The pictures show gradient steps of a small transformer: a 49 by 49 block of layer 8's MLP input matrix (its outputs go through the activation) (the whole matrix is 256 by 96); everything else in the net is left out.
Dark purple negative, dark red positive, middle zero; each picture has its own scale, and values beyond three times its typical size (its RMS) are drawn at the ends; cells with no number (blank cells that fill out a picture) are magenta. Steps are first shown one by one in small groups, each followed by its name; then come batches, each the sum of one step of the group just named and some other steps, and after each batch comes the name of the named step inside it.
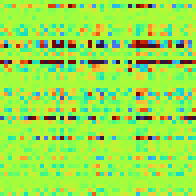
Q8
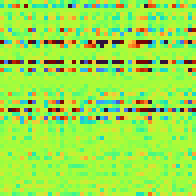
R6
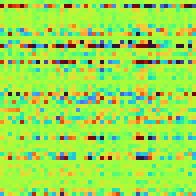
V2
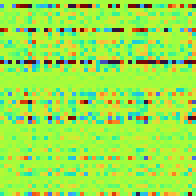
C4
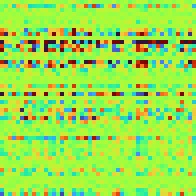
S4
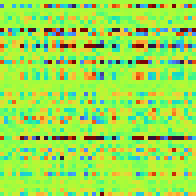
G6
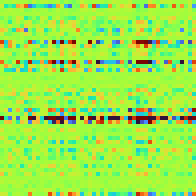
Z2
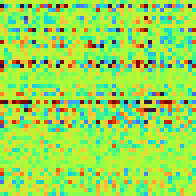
R6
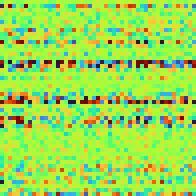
C4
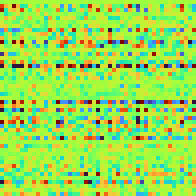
G6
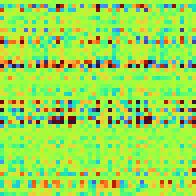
Z2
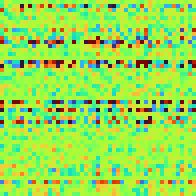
R6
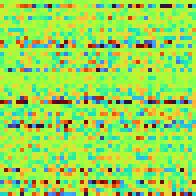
V2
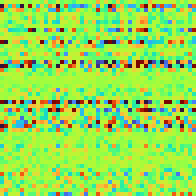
R6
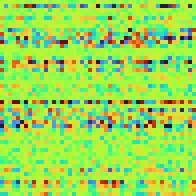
R6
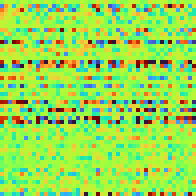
R6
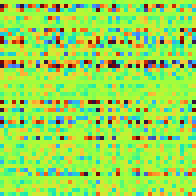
G6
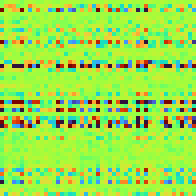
Q8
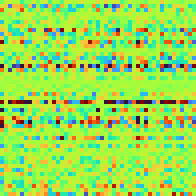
G6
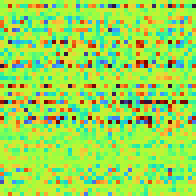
Z2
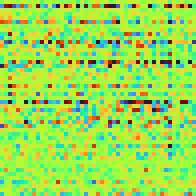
V2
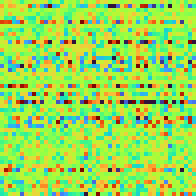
S4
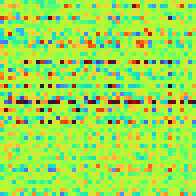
V2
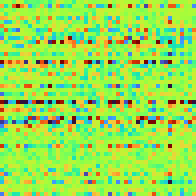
Z2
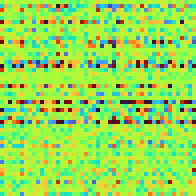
R6
